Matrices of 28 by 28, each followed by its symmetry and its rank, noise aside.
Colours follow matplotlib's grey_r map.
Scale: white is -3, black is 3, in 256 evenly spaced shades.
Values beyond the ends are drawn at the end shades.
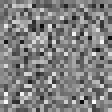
no symmetry, rank six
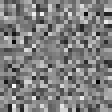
antisymmetric, rank four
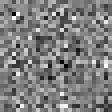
symmetric, rank six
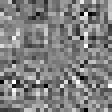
antisymmetric, rank four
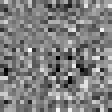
no symmetry, rank four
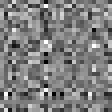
no symmetry, rank three
